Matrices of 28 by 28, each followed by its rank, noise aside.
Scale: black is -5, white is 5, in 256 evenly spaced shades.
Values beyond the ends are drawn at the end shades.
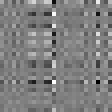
one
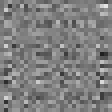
three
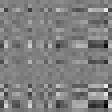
one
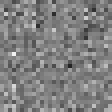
five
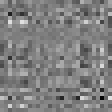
two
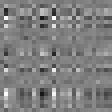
one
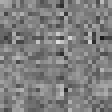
four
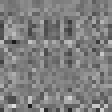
three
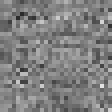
four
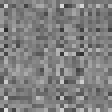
two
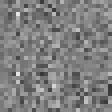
four
